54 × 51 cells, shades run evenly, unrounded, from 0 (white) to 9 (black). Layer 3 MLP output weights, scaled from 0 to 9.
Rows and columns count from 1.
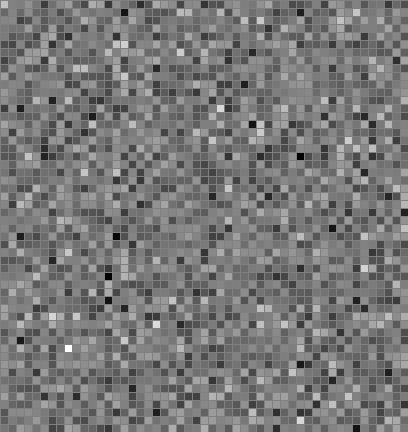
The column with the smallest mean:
33
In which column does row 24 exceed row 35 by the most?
17
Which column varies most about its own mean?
38
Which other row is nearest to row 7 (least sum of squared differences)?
43
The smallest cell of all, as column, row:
9, 44
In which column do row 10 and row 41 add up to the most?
23
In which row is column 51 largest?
27
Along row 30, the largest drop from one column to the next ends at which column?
46
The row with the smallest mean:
41
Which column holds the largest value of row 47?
49
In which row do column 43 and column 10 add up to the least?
19
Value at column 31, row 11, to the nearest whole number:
8
